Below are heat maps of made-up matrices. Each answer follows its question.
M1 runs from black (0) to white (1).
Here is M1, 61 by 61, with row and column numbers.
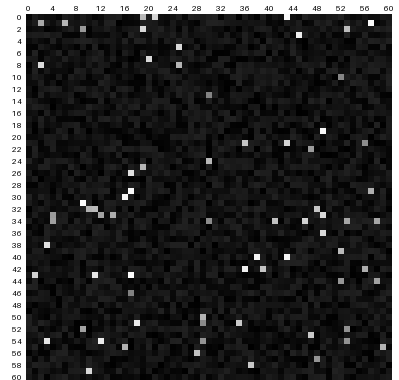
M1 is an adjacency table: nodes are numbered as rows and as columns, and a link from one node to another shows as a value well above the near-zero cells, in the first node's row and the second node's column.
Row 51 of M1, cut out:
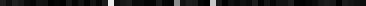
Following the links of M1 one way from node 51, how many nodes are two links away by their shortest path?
2
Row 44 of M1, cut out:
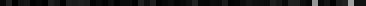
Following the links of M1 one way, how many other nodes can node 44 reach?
6
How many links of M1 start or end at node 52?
5
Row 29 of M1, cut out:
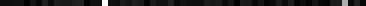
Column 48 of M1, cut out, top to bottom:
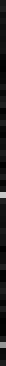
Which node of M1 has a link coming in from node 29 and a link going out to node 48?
node 57
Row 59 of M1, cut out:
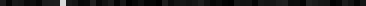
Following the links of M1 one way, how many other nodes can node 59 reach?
5
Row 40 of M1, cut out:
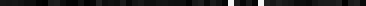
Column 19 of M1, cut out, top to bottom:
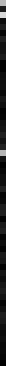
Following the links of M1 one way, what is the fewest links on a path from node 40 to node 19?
4
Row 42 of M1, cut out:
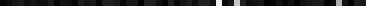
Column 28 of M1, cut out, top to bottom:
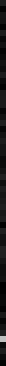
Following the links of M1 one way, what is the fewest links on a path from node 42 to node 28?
2
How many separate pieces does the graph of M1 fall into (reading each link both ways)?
6
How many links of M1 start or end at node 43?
6
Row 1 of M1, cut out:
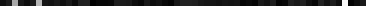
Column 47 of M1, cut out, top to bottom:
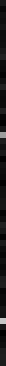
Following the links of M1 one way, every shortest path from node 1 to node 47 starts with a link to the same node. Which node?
node 2
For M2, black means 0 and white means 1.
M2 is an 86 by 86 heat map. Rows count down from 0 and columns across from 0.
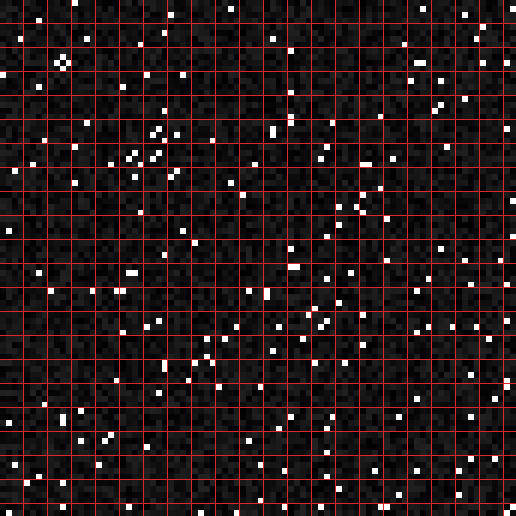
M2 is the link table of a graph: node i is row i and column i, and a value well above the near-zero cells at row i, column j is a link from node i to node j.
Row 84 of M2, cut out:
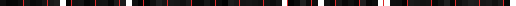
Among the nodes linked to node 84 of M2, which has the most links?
node 10
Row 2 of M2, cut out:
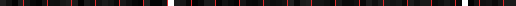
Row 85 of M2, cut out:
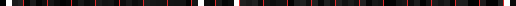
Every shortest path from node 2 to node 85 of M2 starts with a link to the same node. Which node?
node 77
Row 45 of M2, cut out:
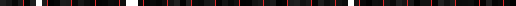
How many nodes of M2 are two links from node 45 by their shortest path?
7
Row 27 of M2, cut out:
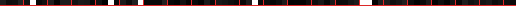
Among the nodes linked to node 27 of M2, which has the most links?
node 60
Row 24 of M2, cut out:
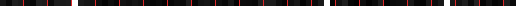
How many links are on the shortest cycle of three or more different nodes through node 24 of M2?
8
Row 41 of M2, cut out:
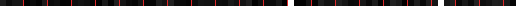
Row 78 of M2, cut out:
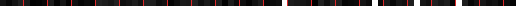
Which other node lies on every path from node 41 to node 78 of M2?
node 48
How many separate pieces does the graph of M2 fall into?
3
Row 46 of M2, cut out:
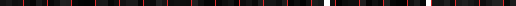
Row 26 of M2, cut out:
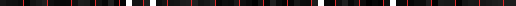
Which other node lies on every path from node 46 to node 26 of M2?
node 54
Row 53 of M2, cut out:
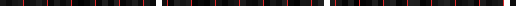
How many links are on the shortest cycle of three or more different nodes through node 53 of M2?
4
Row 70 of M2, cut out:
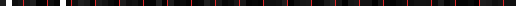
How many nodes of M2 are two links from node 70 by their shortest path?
7
